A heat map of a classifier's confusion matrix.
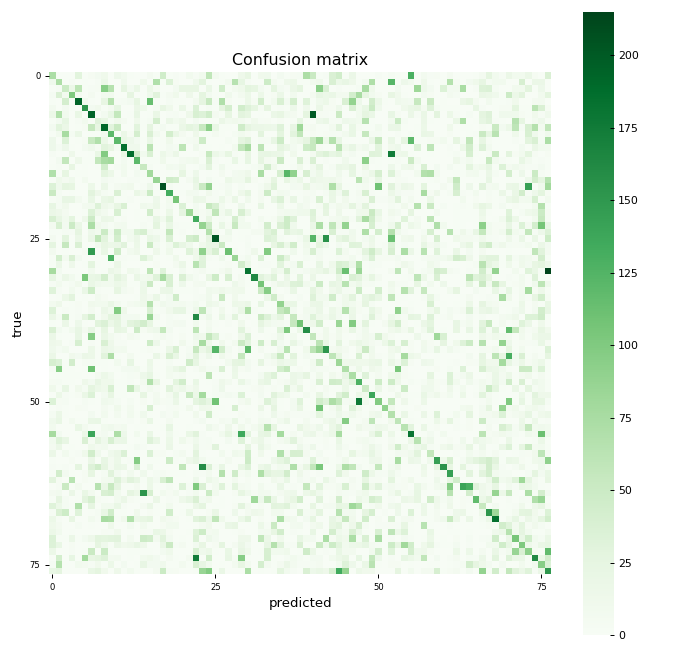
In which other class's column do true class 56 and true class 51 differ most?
41
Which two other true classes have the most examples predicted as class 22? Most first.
74, 37
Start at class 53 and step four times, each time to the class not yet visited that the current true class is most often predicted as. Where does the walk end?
59
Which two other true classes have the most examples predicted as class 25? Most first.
42, 50
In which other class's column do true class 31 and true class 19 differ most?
5
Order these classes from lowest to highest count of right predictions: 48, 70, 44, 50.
48, 70, 44, 50
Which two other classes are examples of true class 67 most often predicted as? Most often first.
68, 44
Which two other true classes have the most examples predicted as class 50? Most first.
17, 71
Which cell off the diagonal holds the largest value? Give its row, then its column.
30, 76
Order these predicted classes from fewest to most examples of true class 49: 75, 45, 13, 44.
13, 75, 44, 45
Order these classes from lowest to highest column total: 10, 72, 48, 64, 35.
64, 72, 10, 48, 35
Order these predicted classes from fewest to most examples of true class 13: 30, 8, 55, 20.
20, 30, 55, 8
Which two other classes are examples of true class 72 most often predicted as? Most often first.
54, 34
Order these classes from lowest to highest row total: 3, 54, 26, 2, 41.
54, 3, 26, 41, 2
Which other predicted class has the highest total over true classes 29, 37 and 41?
22
